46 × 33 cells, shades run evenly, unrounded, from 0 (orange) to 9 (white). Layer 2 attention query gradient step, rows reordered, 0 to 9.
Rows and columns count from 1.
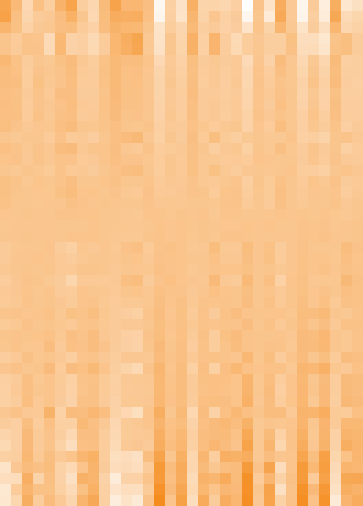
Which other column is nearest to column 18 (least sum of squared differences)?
12
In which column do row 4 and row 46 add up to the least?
23
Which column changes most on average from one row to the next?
7
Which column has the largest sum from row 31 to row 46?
11
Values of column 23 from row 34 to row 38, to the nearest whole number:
4 3 3 3 4
